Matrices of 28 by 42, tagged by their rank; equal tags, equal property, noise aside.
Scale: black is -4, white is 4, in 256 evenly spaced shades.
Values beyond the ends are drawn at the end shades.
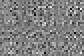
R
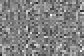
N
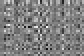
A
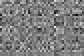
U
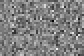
R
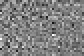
R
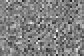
N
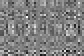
A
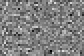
N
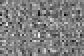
R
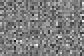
R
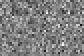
N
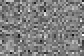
R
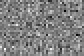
N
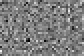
N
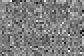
N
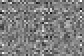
R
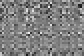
U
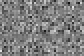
U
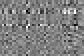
A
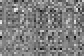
U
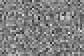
N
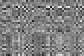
A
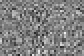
R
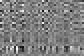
U
